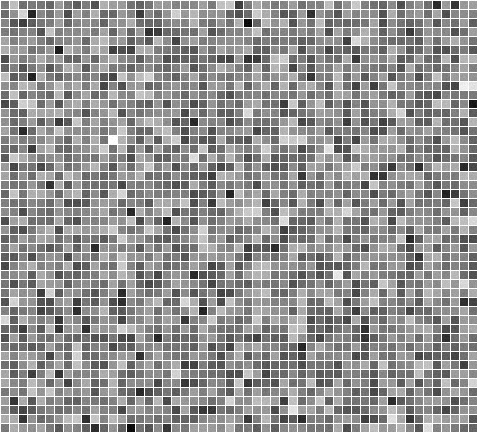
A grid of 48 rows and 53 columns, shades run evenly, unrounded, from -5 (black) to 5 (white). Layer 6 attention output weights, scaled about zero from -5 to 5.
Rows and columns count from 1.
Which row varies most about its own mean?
47
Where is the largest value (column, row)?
13, 16
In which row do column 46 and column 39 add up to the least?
27
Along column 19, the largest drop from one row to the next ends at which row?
25
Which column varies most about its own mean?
14
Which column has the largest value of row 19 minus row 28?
11
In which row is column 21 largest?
34
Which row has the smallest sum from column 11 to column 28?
38
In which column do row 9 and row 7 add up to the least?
35
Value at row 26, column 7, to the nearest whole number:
-2
